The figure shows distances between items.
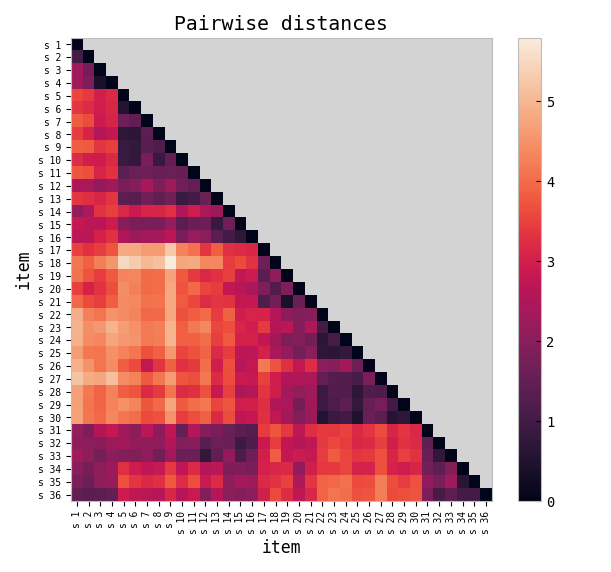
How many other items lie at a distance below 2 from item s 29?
9
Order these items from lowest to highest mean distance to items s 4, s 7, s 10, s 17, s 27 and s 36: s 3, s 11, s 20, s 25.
s 3, s 11, s 20, s 25
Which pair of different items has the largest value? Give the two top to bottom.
s 9, s 18
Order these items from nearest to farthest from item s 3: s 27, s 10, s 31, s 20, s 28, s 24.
s 31, s 10, s 20, s 28, s 24, s 27
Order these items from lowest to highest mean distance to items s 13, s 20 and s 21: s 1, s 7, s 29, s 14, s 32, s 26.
s 32, s 29, s 14, s 26, s 7, s 1
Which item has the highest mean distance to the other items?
s 18
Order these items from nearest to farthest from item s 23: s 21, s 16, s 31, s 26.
s 26, s 21, s 16, s 31
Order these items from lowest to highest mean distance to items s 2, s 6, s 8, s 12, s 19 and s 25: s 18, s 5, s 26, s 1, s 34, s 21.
s 5, s 34, s 21, s 1, s 26, s 18
